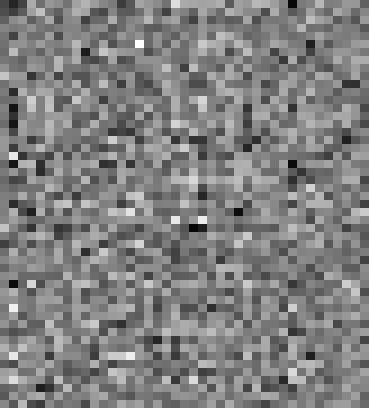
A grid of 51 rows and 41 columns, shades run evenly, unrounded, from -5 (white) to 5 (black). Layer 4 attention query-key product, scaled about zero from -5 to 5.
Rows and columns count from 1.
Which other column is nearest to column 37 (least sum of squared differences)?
8
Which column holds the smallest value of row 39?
2
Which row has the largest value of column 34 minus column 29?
22
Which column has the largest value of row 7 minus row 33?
10
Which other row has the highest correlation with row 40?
38
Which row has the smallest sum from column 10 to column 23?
28
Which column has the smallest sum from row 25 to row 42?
11
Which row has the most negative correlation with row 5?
20
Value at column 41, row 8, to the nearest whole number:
-2
